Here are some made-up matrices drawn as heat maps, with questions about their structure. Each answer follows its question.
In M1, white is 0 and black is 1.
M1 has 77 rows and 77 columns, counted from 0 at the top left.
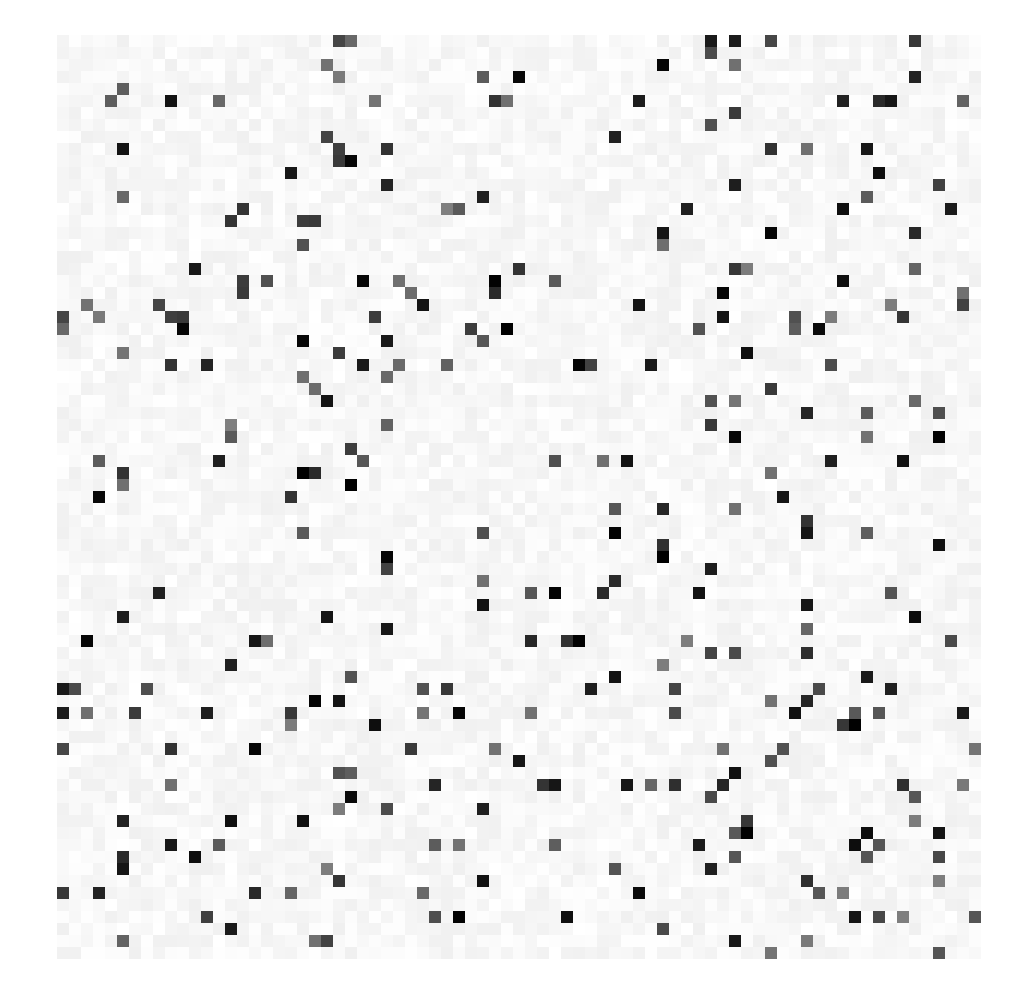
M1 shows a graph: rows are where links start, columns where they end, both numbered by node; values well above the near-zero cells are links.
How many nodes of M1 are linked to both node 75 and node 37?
1
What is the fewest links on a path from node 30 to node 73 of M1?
3
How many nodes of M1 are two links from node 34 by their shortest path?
6
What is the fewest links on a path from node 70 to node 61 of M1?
2
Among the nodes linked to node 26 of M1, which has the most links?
node 5
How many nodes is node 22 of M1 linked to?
6
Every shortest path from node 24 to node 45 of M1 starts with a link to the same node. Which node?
node 53
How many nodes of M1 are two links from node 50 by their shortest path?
9
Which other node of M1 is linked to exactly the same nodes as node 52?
node 74
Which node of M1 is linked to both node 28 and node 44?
node 27
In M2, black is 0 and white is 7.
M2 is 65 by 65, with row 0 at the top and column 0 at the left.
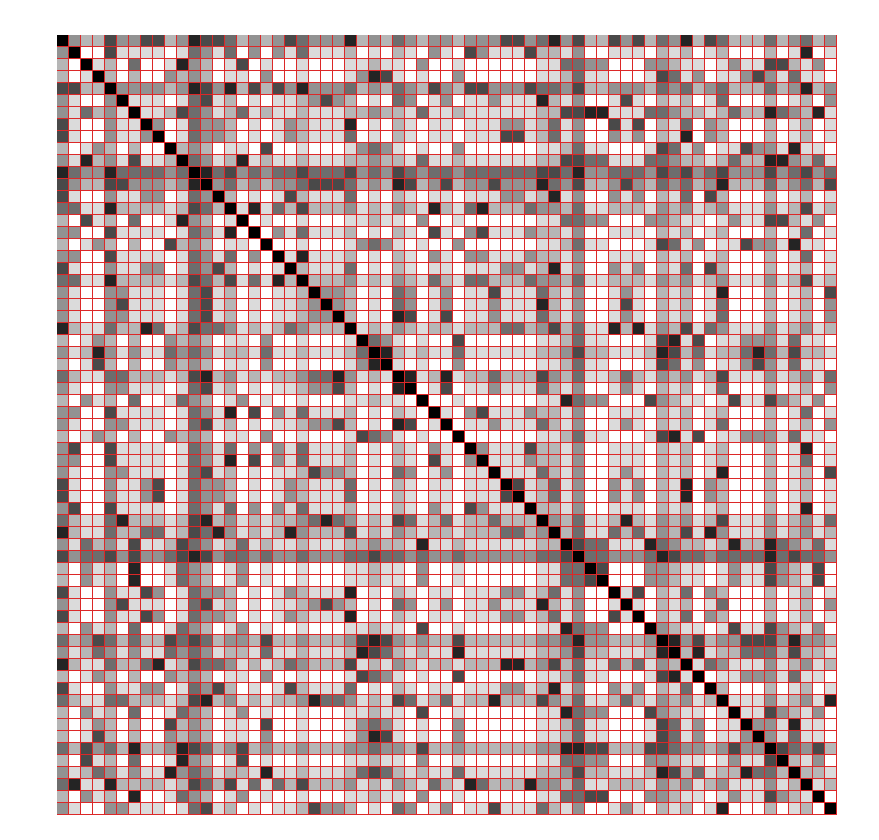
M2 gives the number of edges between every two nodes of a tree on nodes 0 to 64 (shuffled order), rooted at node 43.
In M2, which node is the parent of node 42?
59
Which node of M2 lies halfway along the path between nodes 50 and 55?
11
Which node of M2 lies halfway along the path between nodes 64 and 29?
12
